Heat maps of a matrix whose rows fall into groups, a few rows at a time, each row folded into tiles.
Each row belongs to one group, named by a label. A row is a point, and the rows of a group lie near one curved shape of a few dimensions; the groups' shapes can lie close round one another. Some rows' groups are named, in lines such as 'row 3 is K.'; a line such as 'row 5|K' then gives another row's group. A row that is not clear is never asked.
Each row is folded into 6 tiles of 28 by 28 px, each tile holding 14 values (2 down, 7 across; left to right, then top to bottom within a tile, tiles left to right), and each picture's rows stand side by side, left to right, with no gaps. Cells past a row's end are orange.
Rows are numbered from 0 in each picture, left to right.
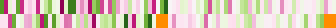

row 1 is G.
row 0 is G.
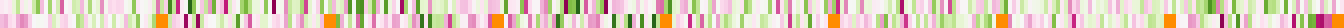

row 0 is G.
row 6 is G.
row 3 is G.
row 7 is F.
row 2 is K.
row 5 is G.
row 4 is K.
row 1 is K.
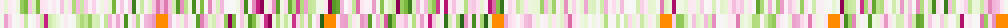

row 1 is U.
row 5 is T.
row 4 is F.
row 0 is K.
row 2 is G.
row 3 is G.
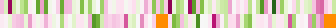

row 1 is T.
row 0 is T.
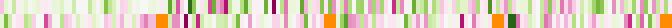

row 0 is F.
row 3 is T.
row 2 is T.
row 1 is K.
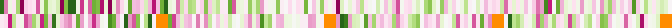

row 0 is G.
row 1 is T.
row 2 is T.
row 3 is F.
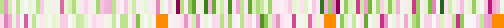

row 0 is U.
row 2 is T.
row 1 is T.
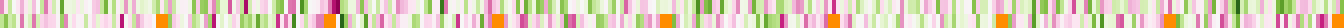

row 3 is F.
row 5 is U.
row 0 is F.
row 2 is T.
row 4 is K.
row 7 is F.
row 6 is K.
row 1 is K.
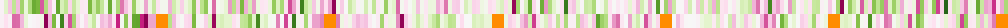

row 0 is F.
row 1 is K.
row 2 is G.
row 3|T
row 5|T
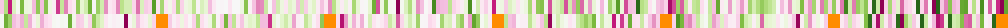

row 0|T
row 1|U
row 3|K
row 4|T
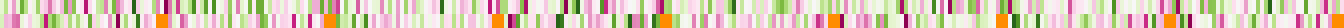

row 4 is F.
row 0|K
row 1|T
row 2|T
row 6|T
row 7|T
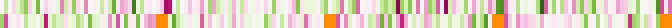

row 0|K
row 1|F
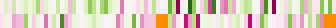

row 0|F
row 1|K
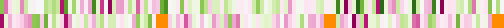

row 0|G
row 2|K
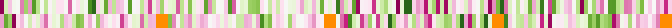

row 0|T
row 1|T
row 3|K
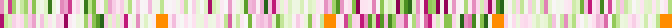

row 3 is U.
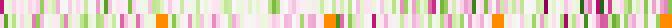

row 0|F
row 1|F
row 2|T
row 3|U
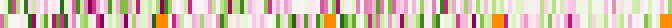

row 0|U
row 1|G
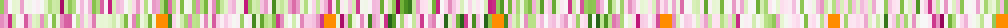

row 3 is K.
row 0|G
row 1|K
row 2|G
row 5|U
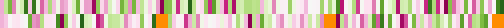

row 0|U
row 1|K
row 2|G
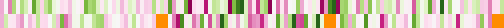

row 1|G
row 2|T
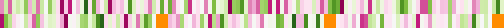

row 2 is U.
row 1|G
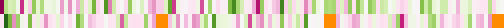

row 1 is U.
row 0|T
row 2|F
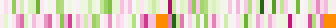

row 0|F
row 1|T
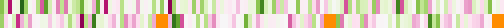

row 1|T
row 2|T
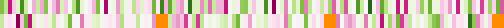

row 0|K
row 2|F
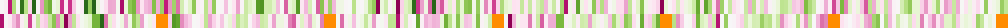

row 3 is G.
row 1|T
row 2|U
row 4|K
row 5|U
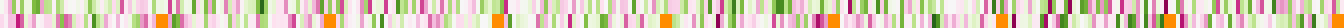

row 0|F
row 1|T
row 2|U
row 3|F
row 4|F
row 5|T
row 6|G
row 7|U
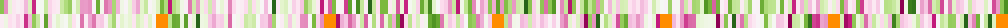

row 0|U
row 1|T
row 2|F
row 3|K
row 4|F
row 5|G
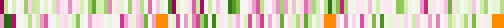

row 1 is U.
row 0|T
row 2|U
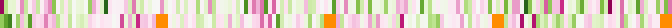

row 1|U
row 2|F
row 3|K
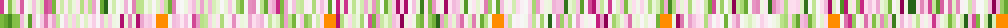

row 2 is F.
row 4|U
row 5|G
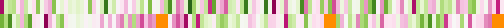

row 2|K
